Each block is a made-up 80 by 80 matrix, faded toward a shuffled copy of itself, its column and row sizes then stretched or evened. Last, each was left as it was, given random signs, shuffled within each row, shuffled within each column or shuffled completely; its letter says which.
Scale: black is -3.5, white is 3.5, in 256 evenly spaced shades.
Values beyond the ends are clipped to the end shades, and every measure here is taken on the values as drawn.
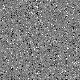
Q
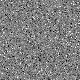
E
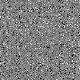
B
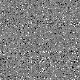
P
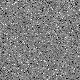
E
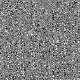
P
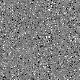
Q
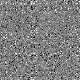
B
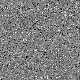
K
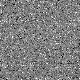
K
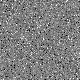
E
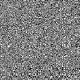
B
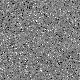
E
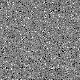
P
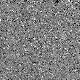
K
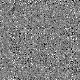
P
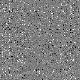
B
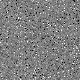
Q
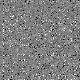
P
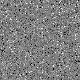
Q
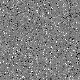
Q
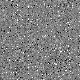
P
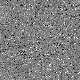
K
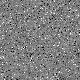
E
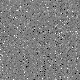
Q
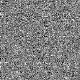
B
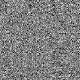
B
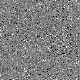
B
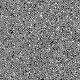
Q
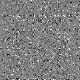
B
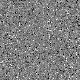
Q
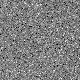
E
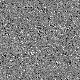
K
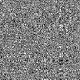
B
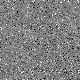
K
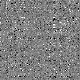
B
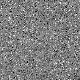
Q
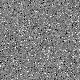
E
